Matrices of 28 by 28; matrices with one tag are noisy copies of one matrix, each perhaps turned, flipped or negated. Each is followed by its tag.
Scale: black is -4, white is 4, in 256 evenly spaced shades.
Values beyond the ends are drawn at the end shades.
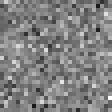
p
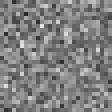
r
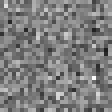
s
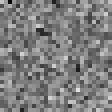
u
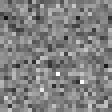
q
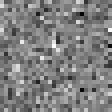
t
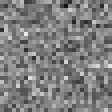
p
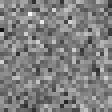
t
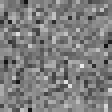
s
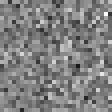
u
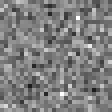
s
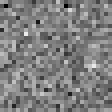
p
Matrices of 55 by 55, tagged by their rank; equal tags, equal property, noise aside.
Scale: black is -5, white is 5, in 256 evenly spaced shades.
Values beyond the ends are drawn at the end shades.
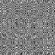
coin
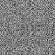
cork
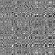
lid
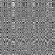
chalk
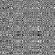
lid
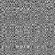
cork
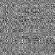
cork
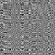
lid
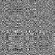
coin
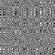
lid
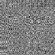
cork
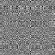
chalk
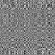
lid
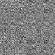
coin
